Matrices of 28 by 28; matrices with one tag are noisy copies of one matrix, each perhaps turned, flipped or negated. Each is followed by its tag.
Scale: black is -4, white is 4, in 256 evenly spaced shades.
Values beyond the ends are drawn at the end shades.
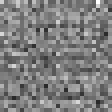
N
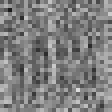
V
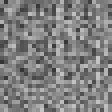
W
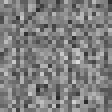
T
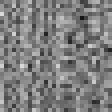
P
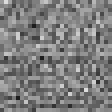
W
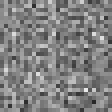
W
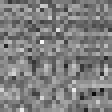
P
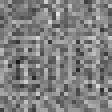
N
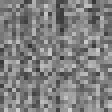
P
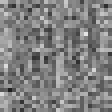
V
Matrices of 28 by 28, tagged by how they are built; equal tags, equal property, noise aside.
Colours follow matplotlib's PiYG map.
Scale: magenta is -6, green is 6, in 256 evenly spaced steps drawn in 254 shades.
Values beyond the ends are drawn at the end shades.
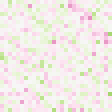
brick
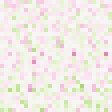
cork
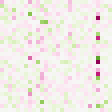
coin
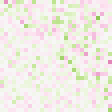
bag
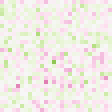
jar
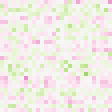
jar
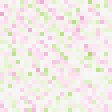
brick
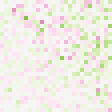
bag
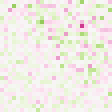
bag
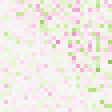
bag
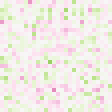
jar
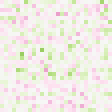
jar
